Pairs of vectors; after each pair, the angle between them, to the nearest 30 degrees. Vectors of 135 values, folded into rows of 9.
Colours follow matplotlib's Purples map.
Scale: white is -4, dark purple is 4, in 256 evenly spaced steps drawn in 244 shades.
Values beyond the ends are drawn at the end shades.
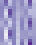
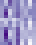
150 degrees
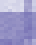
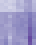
30 degrees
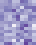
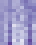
60 degrees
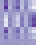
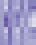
150 degrees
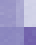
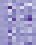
90 degrees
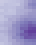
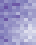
150 degrees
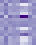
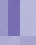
90 degrees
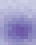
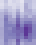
30 degrees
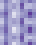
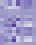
90 degrees
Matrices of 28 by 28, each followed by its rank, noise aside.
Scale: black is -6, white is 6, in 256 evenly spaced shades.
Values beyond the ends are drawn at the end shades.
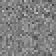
eight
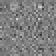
four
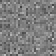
six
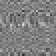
three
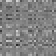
two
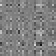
two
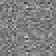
four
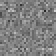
six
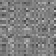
two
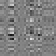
two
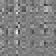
three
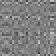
three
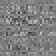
three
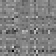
three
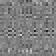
three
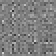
four
